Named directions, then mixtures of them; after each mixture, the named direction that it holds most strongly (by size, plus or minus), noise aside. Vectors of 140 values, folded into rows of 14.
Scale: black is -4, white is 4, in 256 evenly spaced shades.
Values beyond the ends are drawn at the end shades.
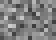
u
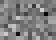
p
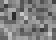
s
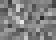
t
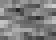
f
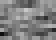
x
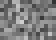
t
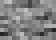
x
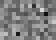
p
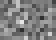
t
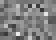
p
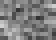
f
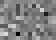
p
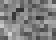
s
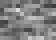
f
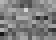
x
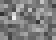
s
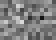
t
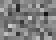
p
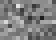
t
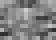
x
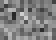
s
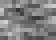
f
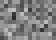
s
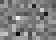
p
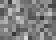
t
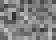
s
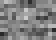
x
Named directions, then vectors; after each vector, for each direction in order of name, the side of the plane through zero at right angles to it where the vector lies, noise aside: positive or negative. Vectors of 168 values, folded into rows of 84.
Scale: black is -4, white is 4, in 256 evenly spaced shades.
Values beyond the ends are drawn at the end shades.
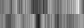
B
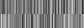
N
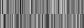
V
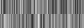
negative, positive, negative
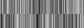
positive, negative, negative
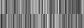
negative, negative, negative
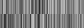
positive, negative, positive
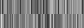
positive, positive, positive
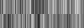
positive, negative, positive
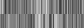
negative, negative, negative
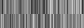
positive, positive, positive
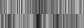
positive, negative, negative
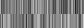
negative, positive, negative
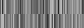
positive, positive, positive
